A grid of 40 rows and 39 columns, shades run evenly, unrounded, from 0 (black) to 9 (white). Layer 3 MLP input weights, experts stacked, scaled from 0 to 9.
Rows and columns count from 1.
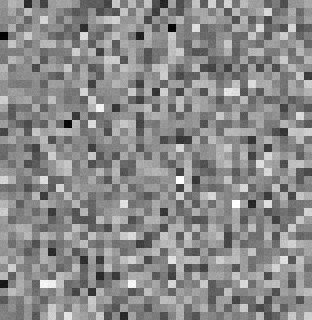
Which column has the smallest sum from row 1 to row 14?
20
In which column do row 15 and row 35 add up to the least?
13
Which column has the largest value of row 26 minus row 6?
30
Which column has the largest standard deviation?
23
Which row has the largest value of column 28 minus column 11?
33
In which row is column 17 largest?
36
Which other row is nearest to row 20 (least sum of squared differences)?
39
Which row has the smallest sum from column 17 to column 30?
34
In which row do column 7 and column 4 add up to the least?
32
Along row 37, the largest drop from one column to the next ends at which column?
12
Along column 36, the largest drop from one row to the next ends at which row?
17
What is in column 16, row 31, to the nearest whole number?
4
